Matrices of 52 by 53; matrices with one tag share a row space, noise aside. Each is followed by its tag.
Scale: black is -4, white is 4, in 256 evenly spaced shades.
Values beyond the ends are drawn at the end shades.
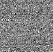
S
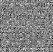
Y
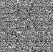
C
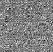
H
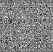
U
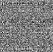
Y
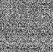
Y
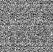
S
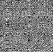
H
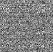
Y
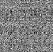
U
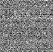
U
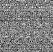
S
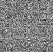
H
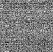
H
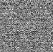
C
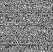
H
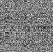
H
